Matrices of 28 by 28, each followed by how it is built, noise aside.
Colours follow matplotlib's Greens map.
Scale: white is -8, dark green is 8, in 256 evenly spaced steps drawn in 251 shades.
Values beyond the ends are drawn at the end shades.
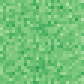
repeating rows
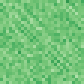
Toeplitz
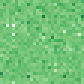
sparse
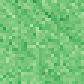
Toeplitz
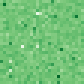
sparse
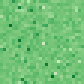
sparse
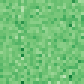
uneven columns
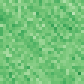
Toeplitz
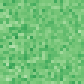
lower triangular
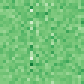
uneven columns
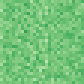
repeating rows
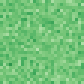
repeating rows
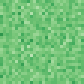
repeating rows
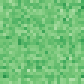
blocks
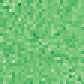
diagonal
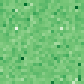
sparse
